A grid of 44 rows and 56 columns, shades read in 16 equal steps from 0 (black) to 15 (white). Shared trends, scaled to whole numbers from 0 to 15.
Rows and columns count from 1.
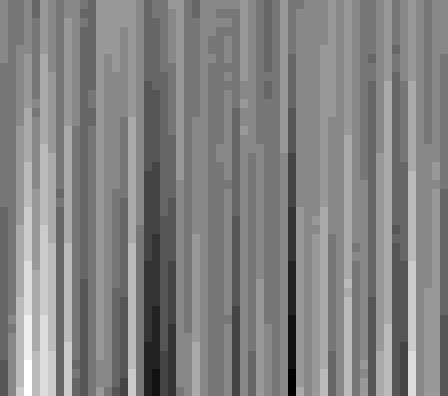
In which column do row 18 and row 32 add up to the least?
37
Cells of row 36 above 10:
8
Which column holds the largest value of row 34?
4
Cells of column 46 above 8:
3
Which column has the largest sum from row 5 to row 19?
6
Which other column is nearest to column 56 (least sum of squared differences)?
1
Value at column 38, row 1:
7
